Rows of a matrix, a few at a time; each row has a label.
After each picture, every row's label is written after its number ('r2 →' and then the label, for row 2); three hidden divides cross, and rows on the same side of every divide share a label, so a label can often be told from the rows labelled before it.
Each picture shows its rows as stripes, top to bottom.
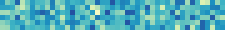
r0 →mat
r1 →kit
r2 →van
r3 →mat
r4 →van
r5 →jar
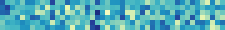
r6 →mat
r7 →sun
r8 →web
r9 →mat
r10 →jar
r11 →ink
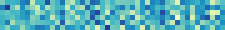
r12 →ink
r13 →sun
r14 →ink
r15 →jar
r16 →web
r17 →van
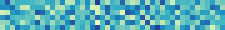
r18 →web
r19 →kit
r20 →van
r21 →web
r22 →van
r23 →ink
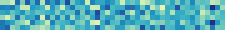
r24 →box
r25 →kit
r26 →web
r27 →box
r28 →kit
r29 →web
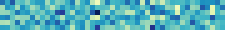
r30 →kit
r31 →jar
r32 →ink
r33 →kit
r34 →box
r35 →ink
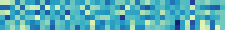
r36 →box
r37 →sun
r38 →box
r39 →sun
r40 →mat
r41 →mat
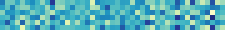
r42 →mat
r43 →kit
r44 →jar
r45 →mat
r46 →sun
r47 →mat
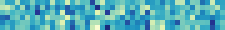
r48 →jar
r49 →box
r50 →van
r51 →sun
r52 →kit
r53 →kit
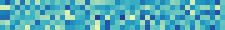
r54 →sun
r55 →box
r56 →sun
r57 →web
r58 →van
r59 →kit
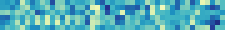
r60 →mat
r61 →kit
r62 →van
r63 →sun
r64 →sun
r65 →mat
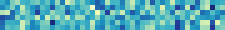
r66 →web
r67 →mat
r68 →van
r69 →sun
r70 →mat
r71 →mat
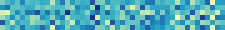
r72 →jar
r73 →web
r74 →box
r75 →jar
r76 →web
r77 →jar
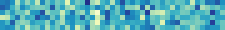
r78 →sun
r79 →web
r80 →kit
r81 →van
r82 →kit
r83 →sun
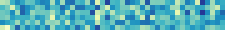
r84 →van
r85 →ink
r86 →jar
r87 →van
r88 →sun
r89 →box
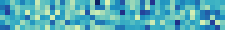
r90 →web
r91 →web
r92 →sun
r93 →jar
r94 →mat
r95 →sun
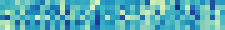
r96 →kit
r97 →mat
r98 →box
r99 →web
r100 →box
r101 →box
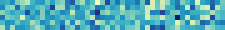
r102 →kit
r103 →mat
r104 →ink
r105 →mat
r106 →jar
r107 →ink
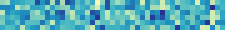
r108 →van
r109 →kit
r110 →ink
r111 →ink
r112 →jar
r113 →mat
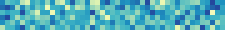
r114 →kit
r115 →sun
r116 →jar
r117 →web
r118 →mat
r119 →jar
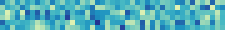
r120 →mat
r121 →jar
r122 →box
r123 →box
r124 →web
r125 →web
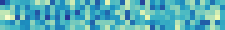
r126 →web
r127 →ink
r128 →box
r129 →box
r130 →jar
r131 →ink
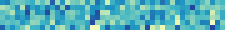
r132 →web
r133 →box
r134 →ink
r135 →ink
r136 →jar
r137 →kit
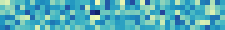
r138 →van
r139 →box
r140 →ink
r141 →kit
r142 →mat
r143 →sun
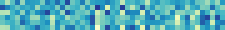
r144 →box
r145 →web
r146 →van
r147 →jar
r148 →jar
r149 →van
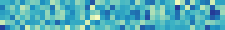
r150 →jar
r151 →mat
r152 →kit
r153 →kit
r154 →box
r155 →sun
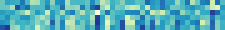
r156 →jar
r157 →ink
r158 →kit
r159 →web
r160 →web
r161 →web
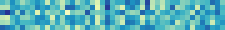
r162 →kit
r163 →van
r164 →sun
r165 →van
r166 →van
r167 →sun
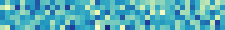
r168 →mat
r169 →box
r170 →kit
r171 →web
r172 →jar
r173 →van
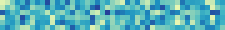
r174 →box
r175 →ink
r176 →kit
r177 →jar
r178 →jar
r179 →kit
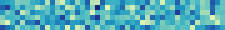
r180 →kit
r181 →web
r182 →mat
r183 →ink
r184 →box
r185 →sun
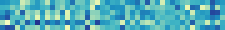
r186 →kit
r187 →mat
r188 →sun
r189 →sun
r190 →box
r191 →sun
